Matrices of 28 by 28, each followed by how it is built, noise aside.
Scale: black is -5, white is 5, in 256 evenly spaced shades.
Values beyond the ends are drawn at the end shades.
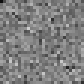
diagonal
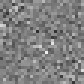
block diagonal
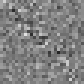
banded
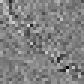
banded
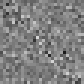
banded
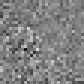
lower triangular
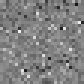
sparse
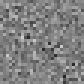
block diagonal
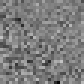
lower triangular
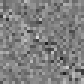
block diagonal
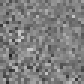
lower triangular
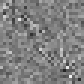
banded
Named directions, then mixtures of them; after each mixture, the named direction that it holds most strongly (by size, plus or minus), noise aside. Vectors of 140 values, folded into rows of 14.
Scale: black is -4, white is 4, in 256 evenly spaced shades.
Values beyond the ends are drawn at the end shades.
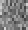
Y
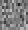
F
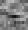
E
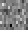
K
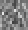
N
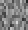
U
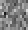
N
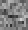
E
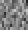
U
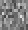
F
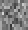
N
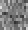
Y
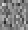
F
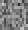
F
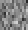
U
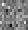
K
